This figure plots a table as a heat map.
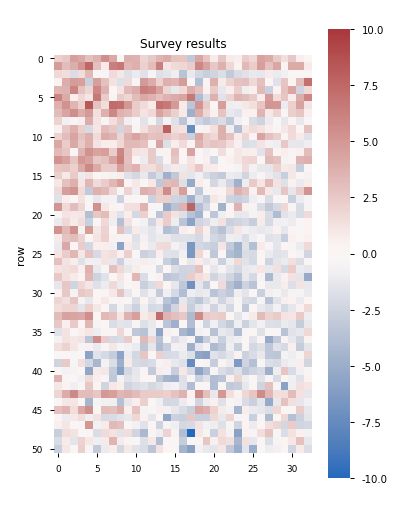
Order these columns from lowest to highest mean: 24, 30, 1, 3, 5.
24, 30, 5, 3, 1
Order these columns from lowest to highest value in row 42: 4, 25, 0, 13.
13, 25, 0, 4
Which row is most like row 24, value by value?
21
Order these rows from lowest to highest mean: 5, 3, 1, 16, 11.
16, 11, 3, 5, 1
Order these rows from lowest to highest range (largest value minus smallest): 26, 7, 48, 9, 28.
26, 28, 7, 48, 9
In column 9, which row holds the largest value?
6
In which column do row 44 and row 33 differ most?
4
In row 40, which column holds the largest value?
29
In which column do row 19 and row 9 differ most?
17
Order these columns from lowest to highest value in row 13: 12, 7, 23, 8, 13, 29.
13, 29, 23, 12, 7, 8
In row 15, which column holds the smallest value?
14
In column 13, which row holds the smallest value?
35
